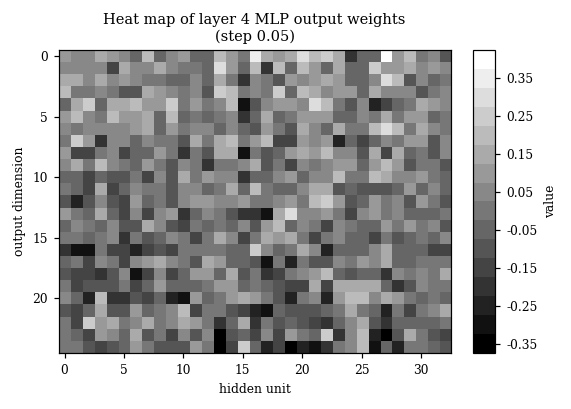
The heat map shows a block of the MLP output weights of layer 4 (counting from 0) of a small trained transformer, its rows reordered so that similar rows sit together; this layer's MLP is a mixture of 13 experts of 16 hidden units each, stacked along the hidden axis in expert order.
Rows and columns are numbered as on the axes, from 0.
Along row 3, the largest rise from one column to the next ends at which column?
13
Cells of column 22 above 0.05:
11
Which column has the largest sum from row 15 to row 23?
25
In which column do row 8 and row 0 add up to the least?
15
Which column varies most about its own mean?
27
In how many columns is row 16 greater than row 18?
12
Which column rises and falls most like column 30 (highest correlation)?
5
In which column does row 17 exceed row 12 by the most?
1
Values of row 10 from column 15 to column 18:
-0.2 -0.05 -0.05 0.05
